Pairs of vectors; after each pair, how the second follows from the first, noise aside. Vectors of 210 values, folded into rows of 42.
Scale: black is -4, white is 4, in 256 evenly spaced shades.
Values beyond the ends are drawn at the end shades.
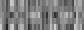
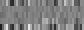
negated, partly zeroed.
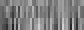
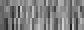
copied.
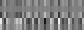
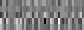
copied.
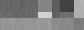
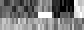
scaled up.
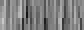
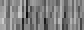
copied.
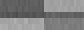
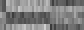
wrapped around, negated.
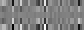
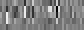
wrapped around, negated.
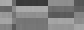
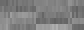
reversed, negated, shrunk.
